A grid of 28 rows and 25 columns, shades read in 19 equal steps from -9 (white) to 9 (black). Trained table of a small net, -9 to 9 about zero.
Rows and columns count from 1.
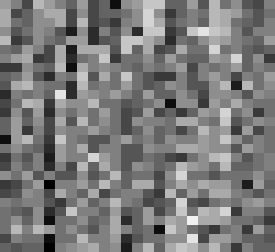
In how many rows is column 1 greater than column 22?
13
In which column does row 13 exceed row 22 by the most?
16
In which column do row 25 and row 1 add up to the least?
18
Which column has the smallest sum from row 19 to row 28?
17
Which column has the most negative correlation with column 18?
12
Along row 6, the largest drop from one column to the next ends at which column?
8
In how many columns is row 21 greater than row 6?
11
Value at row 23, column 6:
5
